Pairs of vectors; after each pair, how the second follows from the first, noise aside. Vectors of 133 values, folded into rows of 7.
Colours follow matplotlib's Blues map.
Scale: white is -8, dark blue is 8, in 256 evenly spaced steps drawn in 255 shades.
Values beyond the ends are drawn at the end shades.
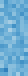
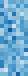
negated, scaled up.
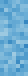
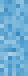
shuffled.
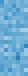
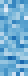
wrapped around, negated, scaled up.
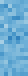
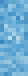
sign-scrambled.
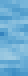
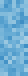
shuffled.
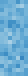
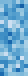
negated, scaled up.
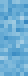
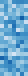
negated, scaled up.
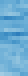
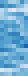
wrapped around, negated, scaled up.
